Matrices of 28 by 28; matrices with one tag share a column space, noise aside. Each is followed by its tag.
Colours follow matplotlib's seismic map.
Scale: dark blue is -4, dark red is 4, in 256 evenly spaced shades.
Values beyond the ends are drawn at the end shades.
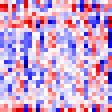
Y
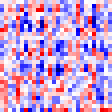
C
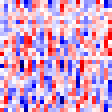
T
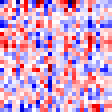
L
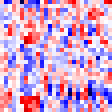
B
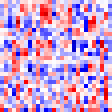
C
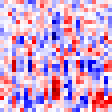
T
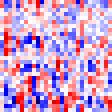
T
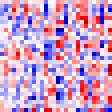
C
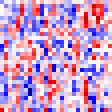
C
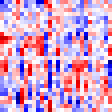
T
